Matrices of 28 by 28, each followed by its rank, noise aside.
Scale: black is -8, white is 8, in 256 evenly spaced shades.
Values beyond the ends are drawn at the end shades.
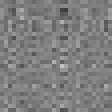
three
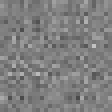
four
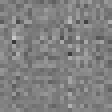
four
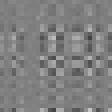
one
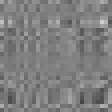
two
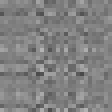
two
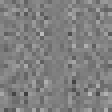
four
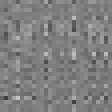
three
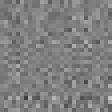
four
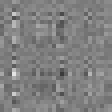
two
